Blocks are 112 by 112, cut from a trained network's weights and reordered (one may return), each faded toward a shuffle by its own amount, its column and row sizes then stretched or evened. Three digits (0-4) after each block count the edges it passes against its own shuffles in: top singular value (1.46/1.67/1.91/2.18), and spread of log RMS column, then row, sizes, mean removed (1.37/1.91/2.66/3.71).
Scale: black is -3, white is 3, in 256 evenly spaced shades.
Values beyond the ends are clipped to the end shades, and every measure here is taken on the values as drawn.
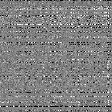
4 2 4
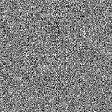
3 2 0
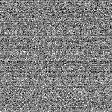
2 0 1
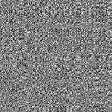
4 0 3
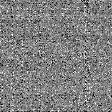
1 2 0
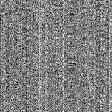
3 1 0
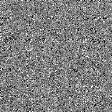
0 2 2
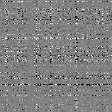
2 3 4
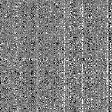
3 3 3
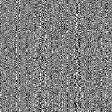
4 4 0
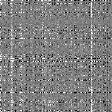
4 3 4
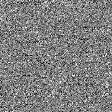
1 0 2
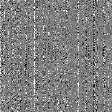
2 4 1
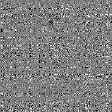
2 3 4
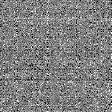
2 3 0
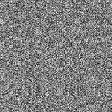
4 1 0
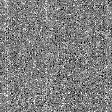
0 1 1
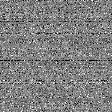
2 0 3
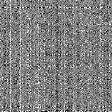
4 2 3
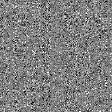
1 3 1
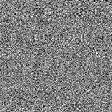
3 0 1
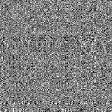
3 2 2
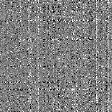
2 3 3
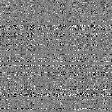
1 3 4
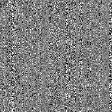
0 4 1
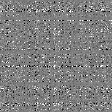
0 3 4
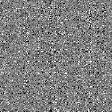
1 3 3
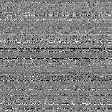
4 0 4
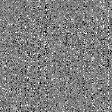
0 3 2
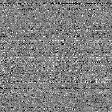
2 1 3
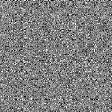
3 1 3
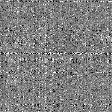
1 1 3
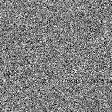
1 0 1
